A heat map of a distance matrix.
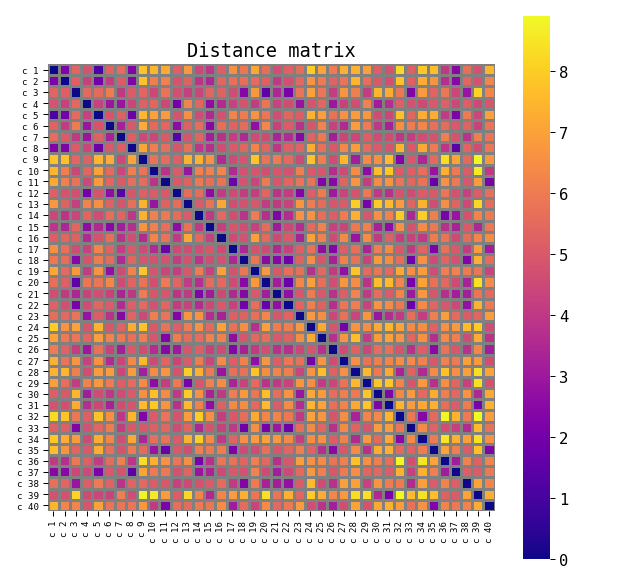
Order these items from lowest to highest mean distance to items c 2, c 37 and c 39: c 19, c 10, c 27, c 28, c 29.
c 19, c 27, c 29, c 10, c 28
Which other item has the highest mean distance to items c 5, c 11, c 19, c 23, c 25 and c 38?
c 28
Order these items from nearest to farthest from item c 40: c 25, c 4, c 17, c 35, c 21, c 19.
c 35, c 17, c 25, c 19, c 4, c 21
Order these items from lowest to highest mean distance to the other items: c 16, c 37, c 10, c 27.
c 37, c 16, c 10, c 27
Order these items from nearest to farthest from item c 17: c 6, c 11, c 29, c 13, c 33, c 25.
c 11, c 25, c 29, c 33, c 13, c 6
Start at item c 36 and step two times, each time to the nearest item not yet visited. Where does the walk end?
c 21
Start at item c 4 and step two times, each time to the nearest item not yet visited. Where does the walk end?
c 7
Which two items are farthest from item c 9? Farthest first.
c 39, c 36
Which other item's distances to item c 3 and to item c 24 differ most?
c 20
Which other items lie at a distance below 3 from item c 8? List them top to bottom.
c 1, c 2, c 5, c 37
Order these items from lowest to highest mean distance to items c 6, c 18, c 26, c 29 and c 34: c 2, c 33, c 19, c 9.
c 33, c 19, c 9, c 2
